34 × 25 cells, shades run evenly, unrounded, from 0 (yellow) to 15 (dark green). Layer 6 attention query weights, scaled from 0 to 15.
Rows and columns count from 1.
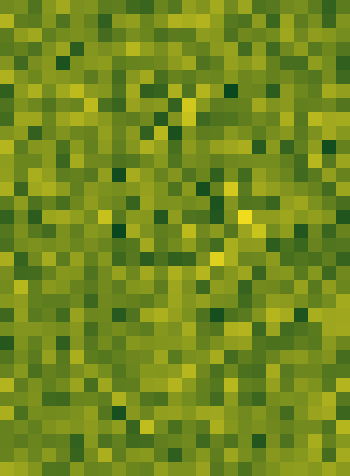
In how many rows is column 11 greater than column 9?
10
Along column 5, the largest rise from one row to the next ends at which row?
5
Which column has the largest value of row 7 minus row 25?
17
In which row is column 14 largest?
19
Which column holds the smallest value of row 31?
11
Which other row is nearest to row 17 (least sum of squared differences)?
8
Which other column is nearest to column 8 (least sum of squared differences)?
4
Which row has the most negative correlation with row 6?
32
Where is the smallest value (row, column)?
16, 18
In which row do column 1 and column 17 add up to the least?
14
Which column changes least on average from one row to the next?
7
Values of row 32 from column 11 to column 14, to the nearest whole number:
11 9 9 8
